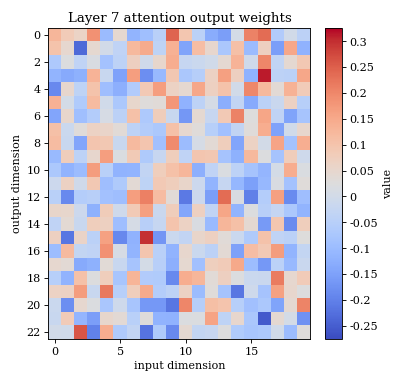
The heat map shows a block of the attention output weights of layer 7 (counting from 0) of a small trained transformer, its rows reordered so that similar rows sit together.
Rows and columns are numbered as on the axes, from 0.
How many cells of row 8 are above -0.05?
15
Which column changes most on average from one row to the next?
7
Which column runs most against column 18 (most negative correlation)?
13
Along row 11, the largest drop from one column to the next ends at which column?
4
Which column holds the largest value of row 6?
14
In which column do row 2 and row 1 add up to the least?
2
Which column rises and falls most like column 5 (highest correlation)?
1
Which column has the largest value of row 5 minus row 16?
9
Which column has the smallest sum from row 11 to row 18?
18
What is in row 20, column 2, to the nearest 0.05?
0.05
